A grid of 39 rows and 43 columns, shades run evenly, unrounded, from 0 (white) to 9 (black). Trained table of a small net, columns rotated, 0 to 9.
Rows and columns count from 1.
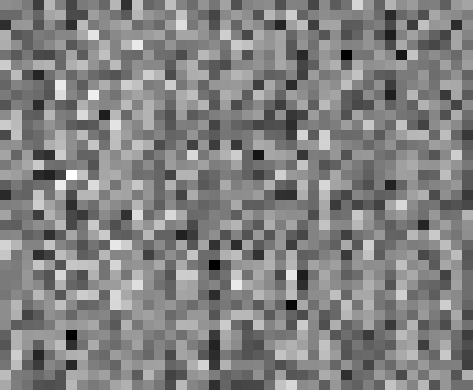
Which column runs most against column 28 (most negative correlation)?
22
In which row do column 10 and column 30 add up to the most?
12
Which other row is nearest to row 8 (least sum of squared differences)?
32
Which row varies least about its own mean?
17
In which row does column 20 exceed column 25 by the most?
27
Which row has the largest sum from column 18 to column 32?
13
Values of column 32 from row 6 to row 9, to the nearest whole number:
9 6 3 2
